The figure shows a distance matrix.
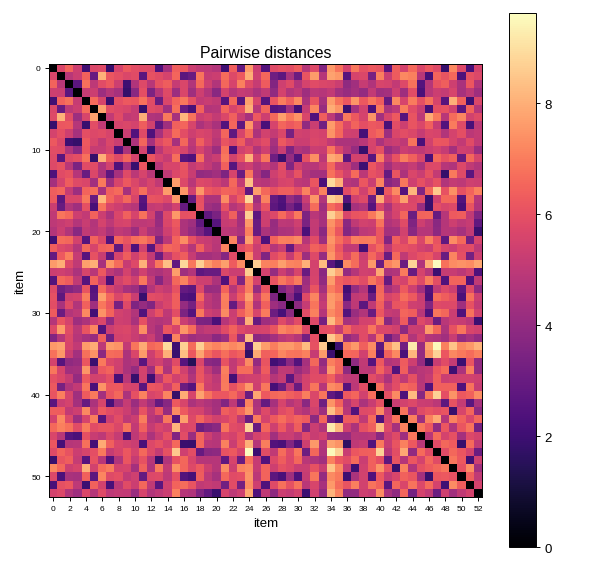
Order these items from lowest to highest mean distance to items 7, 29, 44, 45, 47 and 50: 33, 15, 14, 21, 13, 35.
33, 13, 14, 21, 15, 35
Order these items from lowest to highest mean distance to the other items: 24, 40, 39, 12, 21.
12, 39, 21, 40, 24
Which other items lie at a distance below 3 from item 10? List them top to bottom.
8, 12, 22, 38
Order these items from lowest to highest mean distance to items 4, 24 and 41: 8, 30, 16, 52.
8, 52, 30, 16
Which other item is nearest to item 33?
14
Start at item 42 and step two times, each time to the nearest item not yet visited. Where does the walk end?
37
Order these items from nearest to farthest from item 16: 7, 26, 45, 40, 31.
31, 45, 7, 26, 40
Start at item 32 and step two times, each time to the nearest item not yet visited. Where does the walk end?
43
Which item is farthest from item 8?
34
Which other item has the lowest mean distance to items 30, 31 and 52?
20
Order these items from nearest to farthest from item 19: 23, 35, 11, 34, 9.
23, 11, 9, 35, 34
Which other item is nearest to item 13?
48
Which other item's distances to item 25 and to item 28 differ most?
47
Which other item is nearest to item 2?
9
